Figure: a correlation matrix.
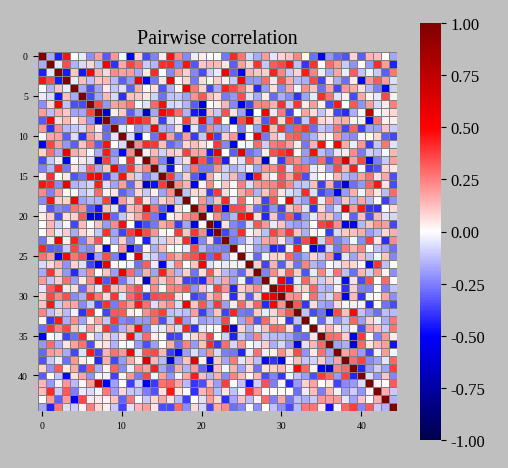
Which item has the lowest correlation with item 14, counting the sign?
16
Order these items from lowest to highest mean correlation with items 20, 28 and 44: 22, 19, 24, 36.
24, 36, 19, 22
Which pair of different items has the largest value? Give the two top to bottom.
7, 41
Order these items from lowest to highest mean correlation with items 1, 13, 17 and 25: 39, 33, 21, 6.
21, 6, 33, 39
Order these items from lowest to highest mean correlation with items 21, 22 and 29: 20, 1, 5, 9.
5, 9, 20, 1
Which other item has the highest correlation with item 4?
18
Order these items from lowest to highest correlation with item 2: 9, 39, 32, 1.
1, 32, 9, 39
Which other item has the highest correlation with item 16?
3
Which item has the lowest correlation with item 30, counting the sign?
38
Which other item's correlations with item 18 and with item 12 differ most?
10
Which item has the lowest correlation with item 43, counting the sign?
4
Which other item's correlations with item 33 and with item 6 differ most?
15
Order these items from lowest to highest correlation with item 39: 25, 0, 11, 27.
27, 25, 11, 0
